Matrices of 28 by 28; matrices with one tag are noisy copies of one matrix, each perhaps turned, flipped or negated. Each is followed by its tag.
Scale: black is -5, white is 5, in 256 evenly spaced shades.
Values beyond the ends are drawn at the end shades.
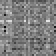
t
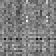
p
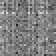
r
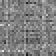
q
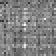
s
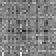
s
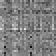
q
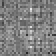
s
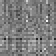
p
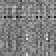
p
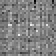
s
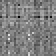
p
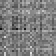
q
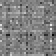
t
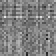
p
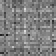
s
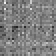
q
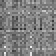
q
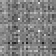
r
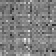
q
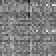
q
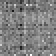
t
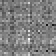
q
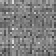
r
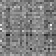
t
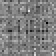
s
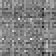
r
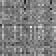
q
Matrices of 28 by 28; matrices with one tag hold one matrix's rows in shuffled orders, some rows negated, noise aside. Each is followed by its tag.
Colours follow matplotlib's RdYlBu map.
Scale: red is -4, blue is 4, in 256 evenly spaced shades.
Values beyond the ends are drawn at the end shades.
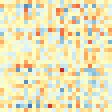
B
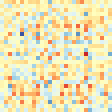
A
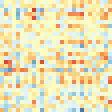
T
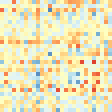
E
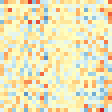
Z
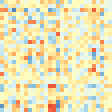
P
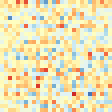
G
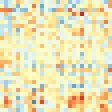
T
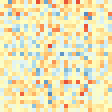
A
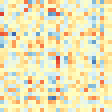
P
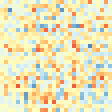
G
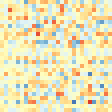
G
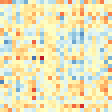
T
